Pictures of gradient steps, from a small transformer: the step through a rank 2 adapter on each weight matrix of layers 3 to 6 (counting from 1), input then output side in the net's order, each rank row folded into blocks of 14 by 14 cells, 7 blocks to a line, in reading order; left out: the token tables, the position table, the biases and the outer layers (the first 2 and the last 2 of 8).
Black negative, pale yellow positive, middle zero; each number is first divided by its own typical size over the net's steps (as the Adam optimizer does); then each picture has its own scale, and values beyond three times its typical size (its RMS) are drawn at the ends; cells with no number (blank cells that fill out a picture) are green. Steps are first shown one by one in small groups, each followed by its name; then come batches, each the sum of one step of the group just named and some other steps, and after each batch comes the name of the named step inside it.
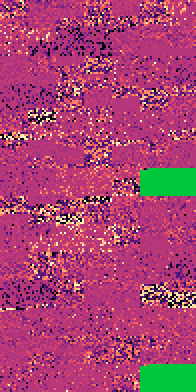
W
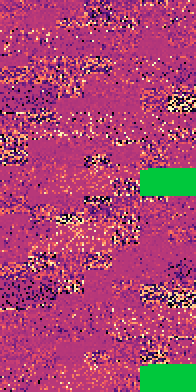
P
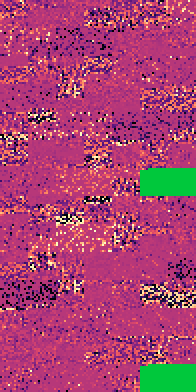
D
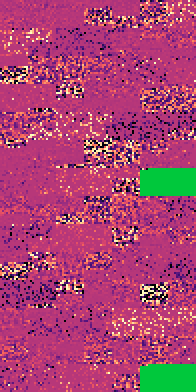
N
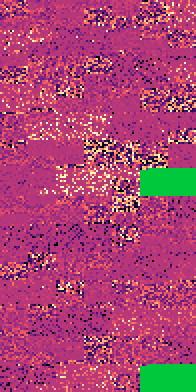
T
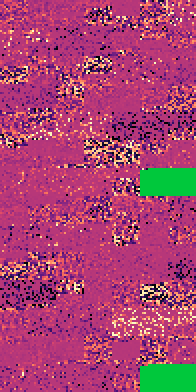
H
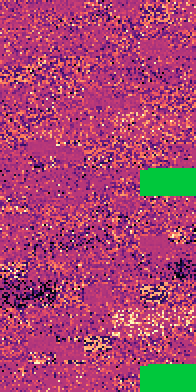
H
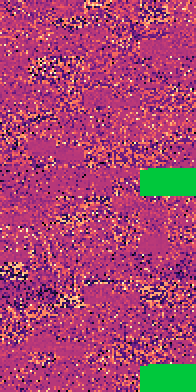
D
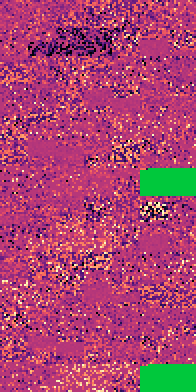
D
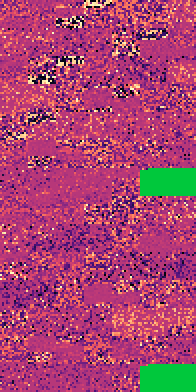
N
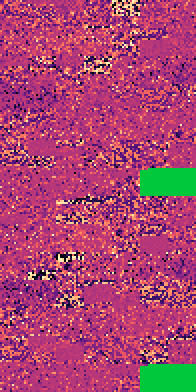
P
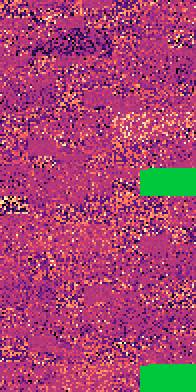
D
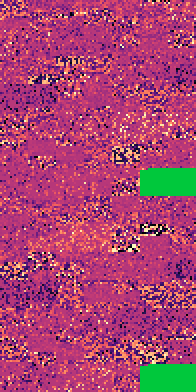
D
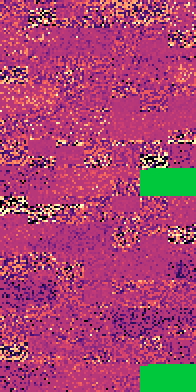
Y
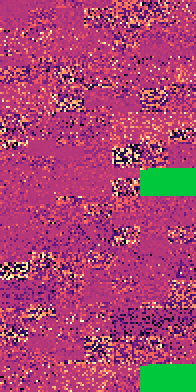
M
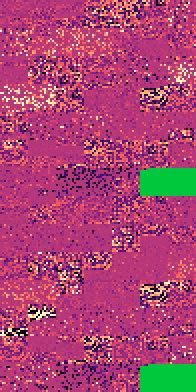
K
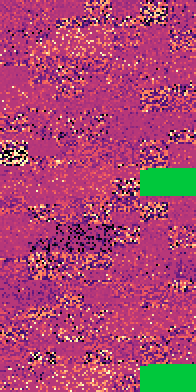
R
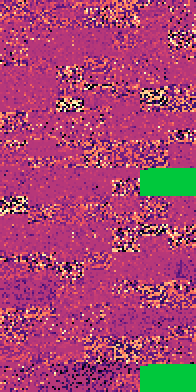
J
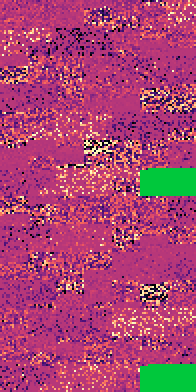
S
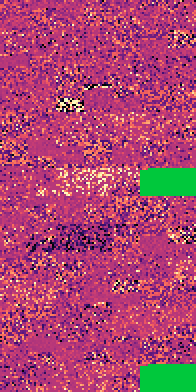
J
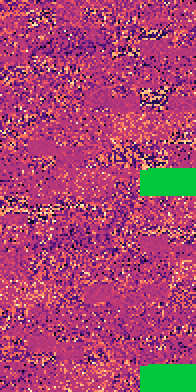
Y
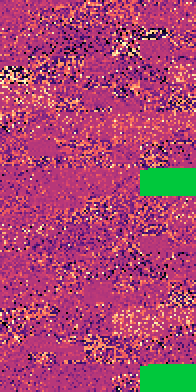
J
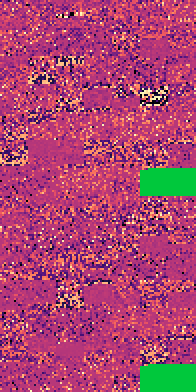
S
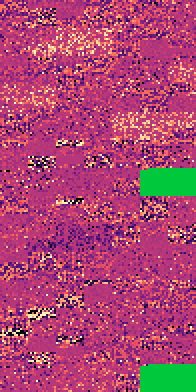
M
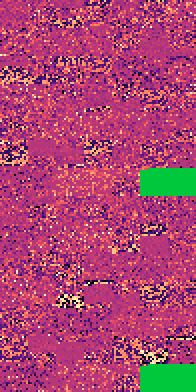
S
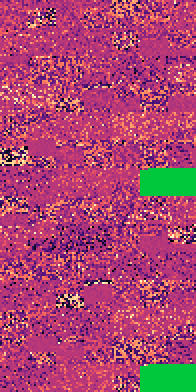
Y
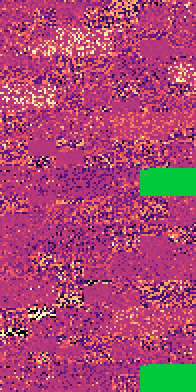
K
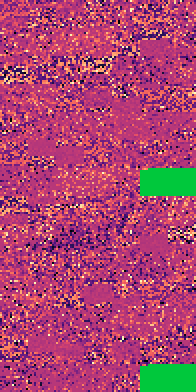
Y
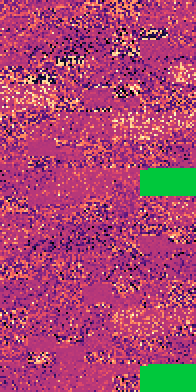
M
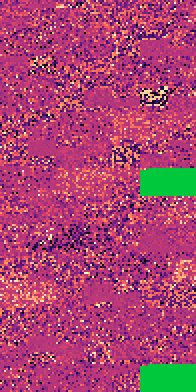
M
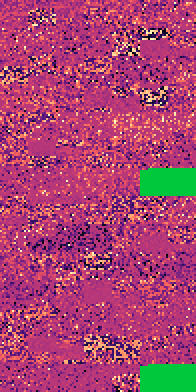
Y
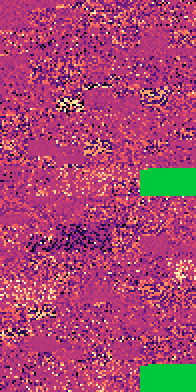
K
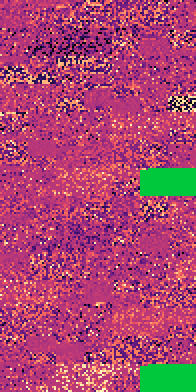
R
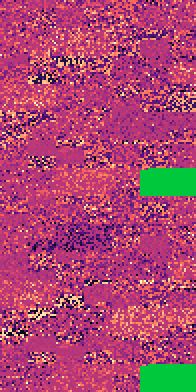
R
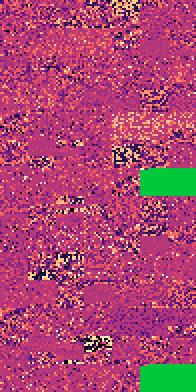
M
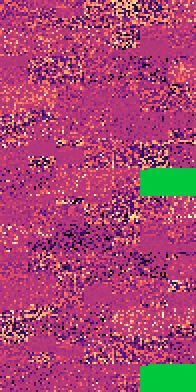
M
